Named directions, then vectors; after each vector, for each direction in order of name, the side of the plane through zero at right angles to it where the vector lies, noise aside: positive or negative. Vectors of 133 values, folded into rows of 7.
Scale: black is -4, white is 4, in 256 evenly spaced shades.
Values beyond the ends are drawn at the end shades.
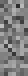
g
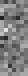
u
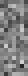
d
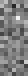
negative, negative, negative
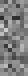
negative, positive, positive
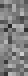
positive, positive, negative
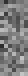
positive, negative, positive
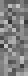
positive, negative, positive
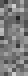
positive, positive, positive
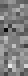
positive, positive, negative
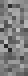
negative, positive, negative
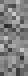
negative, positive, negative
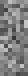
negative, positive, negative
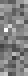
negative, negative, positive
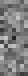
negative, positive, negative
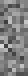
negative, positive, negative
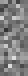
positive, negative, negative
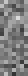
negative, negative, negative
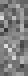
positive, negative, negative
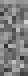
negative, positive, negative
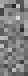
negative, negative, negative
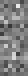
positive, negative, negative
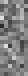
positive, negative, negative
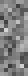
negative, positive, positive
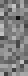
positive, positive, positive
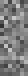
positive, negative, negative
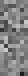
negative, positive, negative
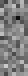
positive, positive, positive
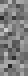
negative, positive, positive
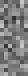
negative, positive, positive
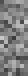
negative, positive, negative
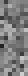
positive, negative, positive
